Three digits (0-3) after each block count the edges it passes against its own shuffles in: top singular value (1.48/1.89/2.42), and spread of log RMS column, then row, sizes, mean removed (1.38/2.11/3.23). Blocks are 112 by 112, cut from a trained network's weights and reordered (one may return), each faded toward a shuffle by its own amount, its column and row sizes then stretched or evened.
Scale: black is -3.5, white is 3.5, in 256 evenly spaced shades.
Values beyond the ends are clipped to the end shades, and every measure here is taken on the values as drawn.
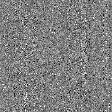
0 2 0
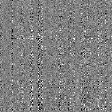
1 3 2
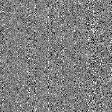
0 3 0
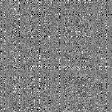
0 3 2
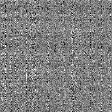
1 3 0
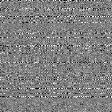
3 1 3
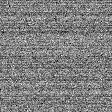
2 0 0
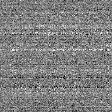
2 2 2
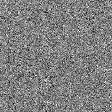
0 1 0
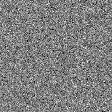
1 0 0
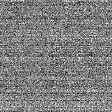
2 2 1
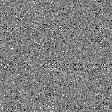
2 1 1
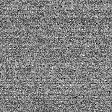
1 1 0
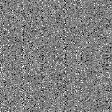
2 2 0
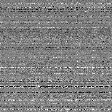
3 1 3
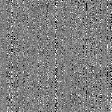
0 3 1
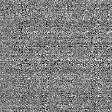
1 2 2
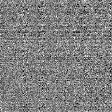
1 2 0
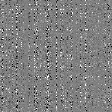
1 3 2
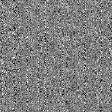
0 3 1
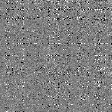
1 2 2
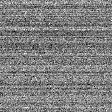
3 1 1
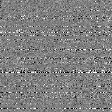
2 1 3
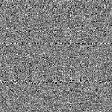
2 1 2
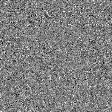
0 0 1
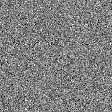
1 0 1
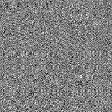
3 1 1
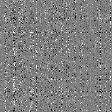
2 3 1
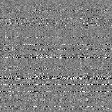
2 1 3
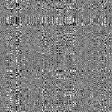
3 3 2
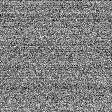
1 0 0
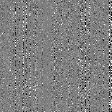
1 3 0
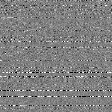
2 0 3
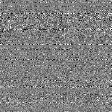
0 1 3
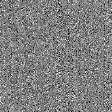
0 2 0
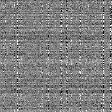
3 3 0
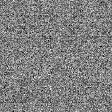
0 1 1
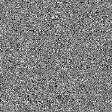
0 1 2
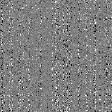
1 3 1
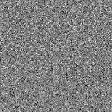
2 0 1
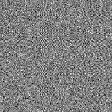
3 1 1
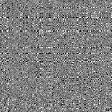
3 2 2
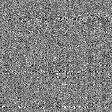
1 0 2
